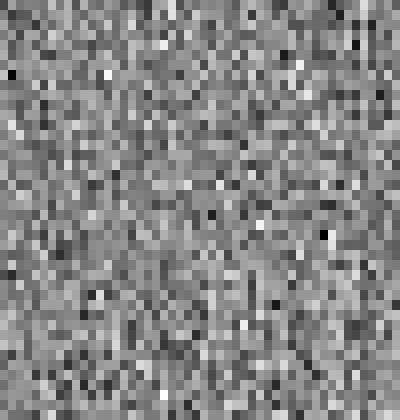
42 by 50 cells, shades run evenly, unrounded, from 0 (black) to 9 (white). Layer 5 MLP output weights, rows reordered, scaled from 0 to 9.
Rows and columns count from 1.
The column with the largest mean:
33
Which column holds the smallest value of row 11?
6
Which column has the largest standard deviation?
45
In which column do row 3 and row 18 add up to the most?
32
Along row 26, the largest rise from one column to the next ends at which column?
38
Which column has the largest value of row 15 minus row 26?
37
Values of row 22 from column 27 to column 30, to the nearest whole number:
1 4 5 5
